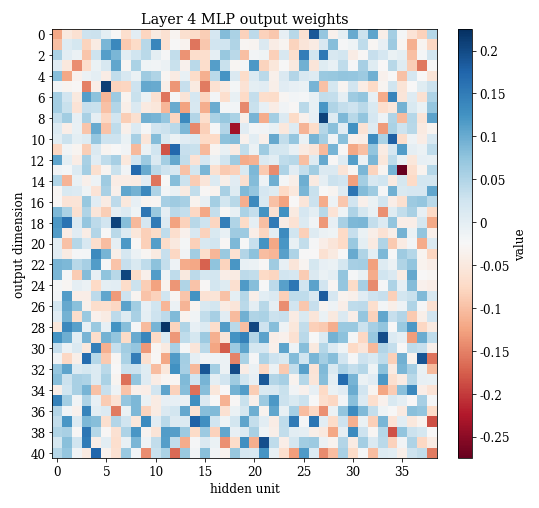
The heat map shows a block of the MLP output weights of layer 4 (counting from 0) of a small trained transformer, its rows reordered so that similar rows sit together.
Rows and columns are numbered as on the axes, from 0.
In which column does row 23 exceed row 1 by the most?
7
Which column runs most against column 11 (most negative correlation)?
28
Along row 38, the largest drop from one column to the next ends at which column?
34
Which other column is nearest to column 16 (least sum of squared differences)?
31
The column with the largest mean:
0
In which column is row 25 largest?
27
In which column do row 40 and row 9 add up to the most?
4
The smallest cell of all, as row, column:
13, 35
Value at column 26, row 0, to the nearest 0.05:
0.2
